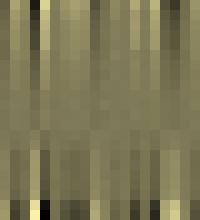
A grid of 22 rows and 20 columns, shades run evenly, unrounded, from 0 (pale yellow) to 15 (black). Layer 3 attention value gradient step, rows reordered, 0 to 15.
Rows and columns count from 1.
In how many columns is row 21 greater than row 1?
13
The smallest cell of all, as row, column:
22, 4
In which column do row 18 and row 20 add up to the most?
5
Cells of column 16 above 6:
17
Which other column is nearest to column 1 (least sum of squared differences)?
10
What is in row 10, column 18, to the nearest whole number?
8
